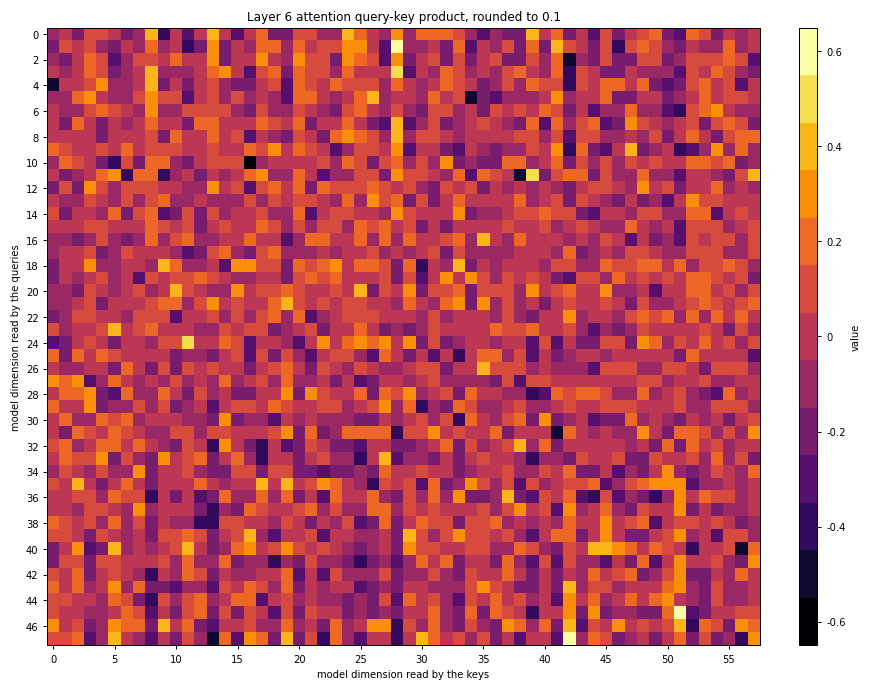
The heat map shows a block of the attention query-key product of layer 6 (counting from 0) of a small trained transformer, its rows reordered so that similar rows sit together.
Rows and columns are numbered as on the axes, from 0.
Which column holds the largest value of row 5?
26
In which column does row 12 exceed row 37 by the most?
13
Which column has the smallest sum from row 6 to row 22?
51
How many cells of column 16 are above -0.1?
27
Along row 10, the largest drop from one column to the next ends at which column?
16
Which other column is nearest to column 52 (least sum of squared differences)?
24
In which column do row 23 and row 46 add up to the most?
5
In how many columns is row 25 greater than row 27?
18
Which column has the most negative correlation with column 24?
50
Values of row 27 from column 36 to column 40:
-0.2 0.1 -0.3 0.1 0.1
